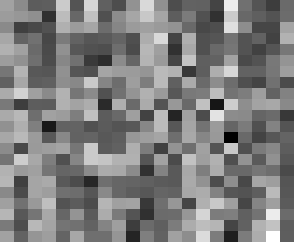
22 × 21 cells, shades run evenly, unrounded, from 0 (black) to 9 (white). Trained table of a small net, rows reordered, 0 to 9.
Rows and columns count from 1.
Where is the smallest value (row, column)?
13, 17
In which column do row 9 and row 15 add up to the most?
2
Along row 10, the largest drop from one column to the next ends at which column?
16
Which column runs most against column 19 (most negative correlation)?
12
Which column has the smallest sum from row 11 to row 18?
21
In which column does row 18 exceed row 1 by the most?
20
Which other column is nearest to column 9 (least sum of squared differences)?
6
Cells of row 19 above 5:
11
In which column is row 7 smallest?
14
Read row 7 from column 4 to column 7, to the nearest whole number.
3 5 3 3
